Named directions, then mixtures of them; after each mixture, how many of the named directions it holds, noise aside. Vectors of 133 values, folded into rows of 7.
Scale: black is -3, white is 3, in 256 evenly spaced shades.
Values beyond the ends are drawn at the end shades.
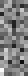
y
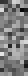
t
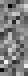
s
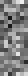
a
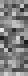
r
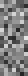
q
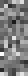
four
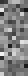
two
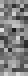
one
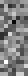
three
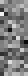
four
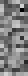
two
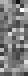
two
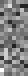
two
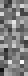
one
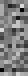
three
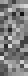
three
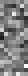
two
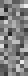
three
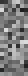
one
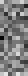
four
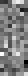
two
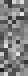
four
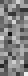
four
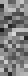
four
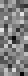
one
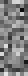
four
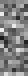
one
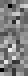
two
